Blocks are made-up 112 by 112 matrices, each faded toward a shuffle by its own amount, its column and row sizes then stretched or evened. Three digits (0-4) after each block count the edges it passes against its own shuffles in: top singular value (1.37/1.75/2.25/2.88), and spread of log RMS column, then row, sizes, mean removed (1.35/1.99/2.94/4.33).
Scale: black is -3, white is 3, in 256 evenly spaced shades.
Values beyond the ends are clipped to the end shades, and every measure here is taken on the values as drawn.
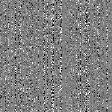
1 4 0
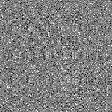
3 0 0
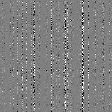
3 4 1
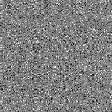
3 0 1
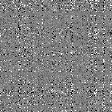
1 3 3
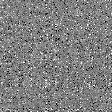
2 1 1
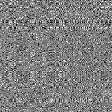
4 0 2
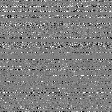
2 0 4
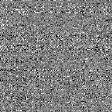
1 2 3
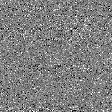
2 0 2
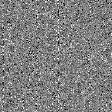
1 2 0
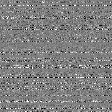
1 0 4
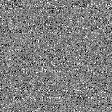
2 0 2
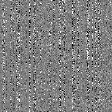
0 4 1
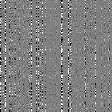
4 4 2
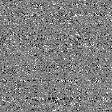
1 1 3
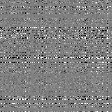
3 2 4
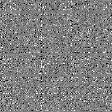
2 2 3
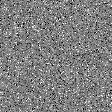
0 1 0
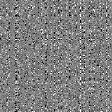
3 3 1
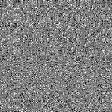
3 0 1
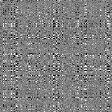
4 3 3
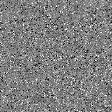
1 1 1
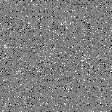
1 1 2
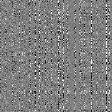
3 4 1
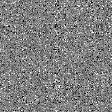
1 2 2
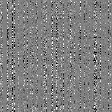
1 4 1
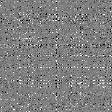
3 2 3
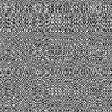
4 0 3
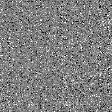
0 2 1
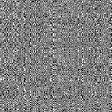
4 3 2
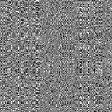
4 3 1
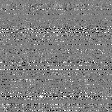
3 0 4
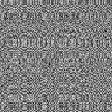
4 0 2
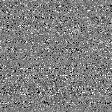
1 0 3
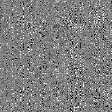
2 3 1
